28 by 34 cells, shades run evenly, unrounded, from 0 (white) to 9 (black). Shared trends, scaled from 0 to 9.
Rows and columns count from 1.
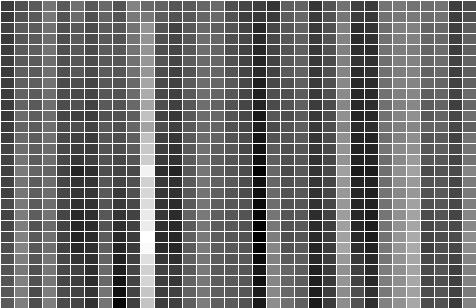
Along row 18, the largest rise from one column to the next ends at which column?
12
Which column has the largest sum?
19
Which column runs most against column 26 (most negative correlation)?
3
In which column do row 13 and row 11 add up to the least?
11
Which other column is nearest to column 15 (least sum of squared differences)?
28
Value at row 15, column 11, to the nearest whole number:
2
